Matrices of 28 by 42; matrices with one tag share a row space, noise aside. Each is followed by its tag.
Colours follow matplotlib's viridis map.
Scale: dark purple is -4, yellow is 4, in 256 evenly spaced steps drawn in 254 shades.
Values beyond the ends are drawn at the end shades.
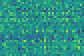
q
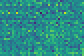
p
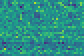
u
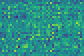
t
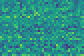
u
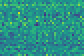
q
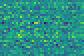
u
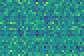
q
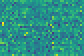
t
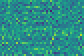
t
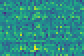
p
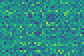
p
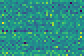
t
